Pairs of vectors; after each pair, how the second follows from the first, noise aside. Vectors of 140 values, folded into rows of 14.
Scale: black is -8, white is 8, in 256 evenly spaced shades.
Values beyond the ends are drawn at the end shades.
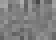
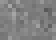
wrapped around, negated, partly zeroed.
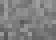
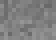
negated, shrunk.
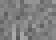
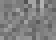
reversed.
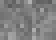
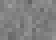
negated, shrunk.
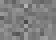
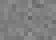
reversed, shrunk.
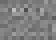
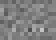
reversed.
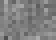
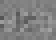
wrapped around, negated, partly zeroed.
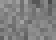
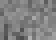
reversed.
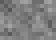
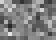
negated, scaled up.
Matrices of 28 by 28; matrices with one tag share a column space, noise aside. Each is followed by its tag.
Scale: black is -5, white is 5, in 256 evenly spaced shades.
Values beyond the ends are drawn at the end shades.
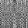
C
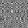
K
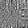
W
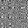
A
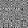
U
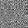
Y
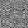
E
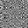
A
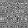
K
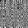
W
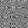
A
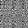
Y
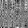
W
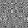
K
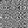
A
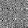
U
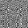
E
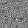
K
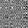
A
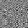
E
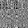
W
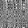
W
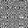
A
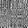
W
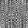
C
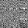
U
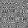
K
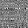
U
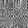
W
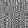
C
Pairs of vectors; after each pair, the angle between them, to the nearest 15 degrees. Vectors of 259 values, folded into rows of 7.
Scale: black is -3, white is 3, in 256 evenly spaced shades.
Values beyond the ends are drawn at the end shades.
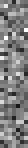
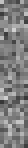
90 degrees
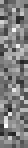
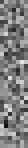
150 degrees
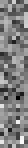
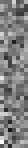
60 degrees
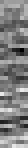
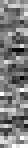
30 degrees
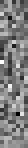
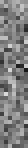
105 degrees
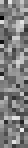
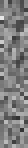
165 degrees
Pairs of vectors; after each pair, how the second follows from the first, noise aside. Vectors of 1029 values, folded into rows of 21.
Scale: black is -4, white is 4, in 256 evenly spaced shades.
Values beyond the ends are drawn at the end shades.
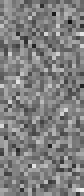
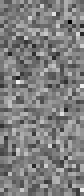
sign-scrambled.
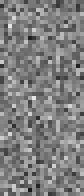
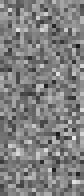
wrapped around, negated.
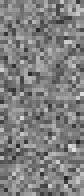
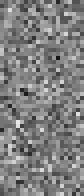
wrapped around, negated.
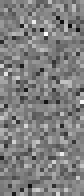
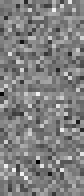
reversed, negated.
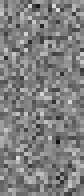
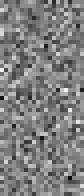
wrapped around, negated.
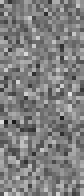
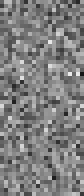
reversed, negated.
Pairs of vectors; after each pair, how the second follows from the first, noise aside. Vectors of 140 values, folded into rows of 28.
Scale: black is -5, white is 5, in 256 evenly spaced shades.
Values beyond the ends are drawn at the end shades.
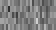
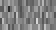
sign-scrambled.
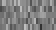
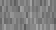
reversed, shrunk.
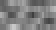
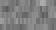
reversed, shrunk.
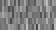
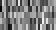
reversed, negated, scaled up.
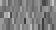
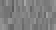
reversed, shrunk.
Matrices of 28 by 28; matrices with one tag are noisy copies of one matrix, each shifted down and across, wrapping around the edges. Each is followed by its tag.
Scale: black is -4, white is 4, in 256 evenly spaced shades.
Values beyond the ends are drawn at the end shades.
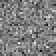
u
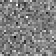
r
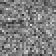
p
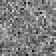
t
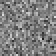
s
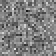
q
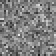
q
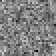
q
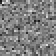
u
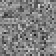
u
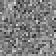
t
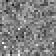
q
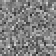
r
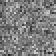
q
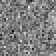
t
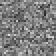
q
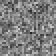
q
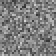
r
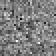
q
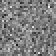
t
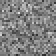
p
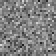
r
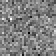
r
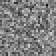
s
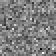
p
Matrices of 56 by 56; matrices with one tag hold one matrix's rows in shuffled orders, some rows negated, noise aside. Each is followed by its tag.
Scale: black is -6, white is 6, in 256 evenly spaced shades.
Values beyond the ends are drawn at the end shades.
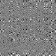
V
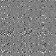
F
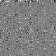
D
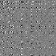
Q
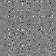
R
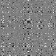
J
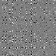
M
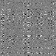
J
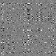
J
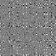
V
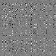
M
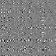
F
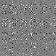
M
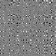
V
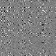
F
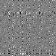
R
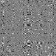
J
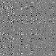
Q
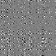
F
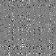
R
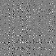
R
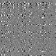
F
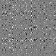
M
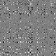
D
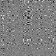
J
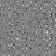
V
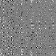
Q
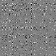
M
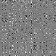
M
